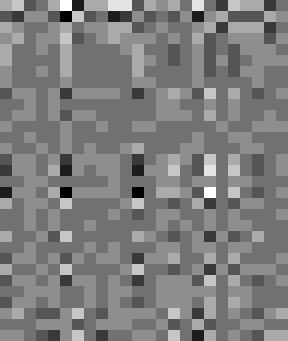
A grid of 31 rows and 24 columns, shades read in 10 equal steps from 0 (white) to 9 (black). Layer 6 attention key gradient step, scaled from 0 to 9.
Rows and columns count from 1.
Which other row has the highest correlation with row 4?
1
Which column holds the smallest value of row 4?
6
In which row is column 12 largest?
18
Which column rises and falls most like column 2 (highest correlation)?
10
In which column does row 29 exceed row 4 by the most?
17
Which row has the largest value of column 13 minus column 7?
2
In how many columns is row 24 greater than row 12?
6
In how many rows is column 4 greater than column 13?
8
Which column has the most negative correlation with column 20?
12
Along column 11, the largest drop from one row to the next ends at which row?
3
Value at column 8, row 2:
6
